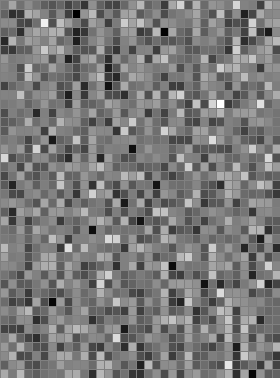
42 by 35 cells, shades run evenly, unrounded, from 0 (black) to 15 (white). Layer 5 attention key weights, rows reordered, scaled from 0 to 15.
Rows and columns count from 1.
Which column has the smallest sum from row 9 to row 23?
9
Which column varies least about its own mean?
19
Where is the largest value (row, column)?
12, 28
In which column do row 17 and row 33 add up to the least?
17
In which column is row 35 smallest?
25
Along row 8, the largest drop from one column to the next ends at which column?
14
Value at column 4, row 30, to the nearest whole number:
4
